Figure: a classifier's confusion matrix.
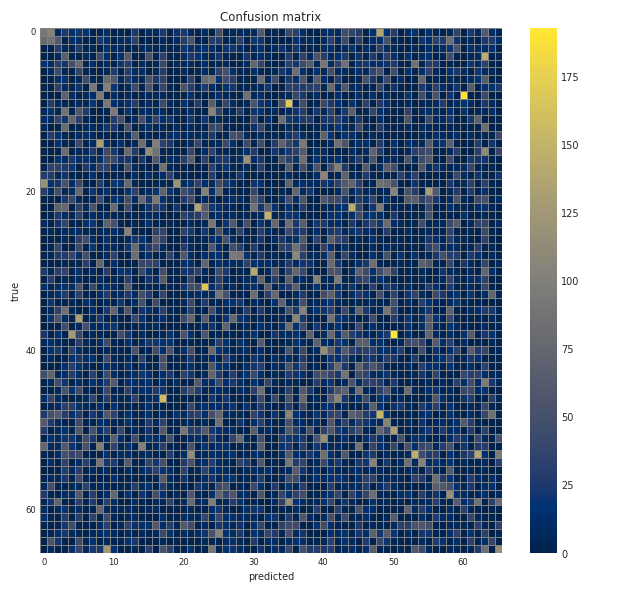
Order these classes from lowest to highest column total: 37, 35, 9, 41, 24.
9, 24, 41, 37, 35
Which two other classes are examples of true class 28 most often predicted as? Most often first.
36, 27
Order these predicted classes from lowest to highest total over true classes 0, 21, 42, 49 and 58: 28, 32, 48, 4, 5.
32, 28, 4, 5, 48
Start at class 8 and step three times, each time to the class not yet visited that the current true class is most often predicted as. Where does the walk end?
14
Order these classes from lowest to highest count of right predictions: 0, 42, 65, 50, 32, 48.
32, 42, 0, 65, 50, 48
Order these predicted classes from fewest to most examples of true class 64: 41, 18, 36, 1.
18, 36, 41, 1
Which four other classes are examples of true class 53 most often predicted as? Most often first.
62, 21, 65, 40
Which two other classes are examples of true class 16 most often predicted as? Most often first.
29, 37
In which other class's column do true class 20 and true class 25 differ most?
55
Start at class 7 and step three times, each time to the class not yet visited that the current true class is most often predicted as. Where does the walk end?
37
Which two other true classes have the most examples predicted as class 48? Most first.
0, 22
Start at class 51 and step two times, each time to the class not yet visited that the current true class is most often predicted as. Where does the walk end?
24
